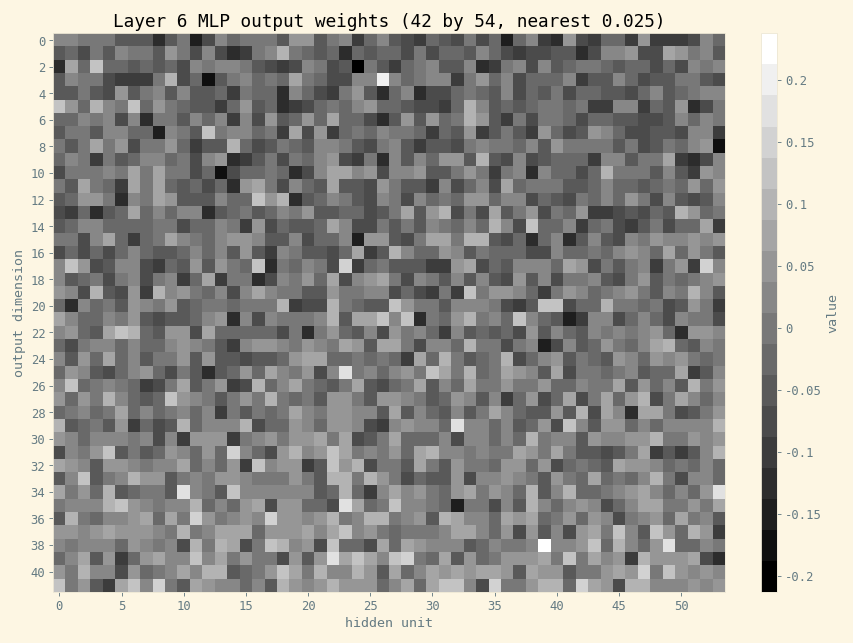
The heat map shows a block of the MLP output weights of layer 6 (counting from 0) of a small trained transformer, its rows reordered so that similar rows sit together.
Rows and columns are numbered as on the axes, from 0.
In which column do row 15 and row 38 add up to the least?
24
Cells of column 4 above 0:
21
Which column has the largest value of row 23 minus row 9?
26
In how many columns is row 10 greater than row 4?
31
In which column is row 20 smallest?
1
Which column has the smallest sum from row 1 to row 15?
47
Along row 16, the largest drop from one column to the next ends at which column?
25
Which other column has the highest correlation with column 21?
12
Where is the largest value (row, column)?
38, 39
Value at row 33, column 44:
-0.025
